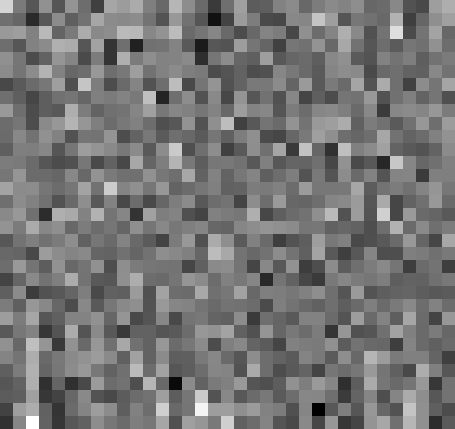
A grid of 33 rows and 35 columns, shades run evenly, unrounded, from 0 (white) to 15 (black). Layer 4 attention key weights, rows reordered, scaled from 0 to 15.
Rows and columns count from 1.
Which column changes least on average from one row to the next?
33
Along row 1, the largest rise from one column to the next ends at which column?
2
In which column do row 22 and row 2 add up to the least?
11
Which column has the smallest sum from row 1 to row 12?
14
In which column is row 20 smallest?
17
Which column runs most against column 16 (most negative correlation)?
5
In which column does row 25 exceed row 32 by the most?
16
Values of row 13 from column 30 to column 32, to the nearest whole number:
13 3 7
